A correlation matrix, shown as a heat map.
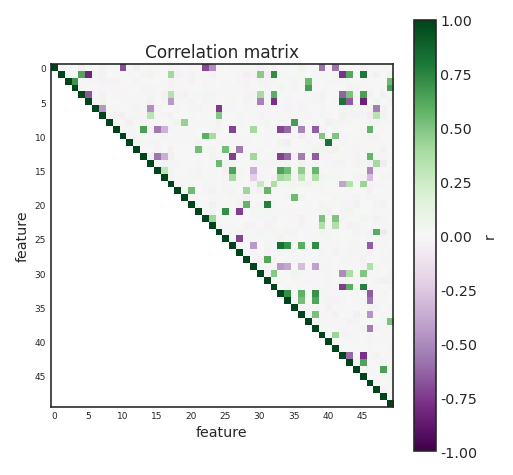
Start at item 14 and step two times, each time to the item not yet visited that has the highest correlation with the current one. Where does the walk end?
47
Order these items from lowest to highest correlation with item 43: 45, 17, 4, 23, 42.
42, 23, 17, 4, 45
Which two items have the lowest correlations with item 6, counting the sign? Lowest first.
24, 47
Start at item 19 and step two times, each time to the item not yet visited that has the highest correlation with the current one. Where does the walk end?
8
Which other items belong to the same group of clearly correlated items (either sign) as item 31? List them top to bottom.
18, 20, 28
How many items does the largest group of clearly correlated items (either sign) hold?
11
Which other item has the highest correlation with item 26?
33
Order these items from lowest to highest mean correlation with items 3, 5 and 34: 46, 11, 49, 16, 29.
46, 29, 11, 16, 49
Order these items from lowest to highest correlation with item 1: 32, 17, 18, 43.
18, 17, 43, 32
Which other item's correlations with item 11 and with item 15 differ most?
40
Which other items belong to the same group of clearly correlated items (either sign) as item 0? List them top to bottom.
10, 22, 23, 39, 41
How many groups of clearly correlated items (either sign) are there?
10
